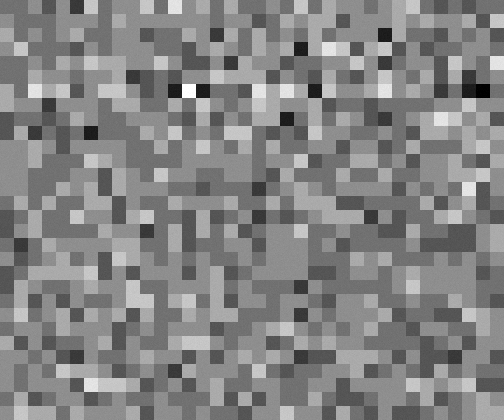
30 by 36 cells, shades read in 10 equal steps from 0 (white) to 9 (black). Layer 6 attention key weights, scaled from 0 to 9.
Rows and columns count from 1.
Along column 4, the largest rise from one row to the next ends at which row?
8
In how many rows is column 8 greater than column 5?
12
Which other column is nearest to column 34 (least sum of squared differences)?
23
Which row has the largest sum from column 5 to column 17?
26
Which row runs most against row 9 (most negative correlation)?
7
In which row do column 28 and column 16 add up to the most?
3
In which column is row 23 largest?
22
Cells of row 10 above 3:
26
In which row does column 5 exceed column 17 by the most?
10
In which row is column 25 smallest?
4
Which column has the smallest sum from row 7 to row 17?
34
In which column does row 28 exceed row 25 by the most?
14
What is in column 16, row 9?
6
